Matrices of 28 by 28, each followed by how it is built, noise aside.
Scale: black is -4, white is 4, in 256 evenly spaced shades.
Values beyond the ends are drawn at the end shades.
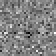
uneven rows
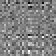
low rank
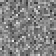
repeating rows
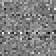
uneven rows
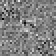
block diagonal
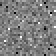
sparse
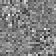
block diagonal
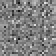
low rank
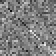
diagonal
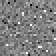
sparse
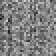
blocks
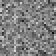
repeating rows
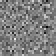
low rank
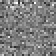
uneven rows
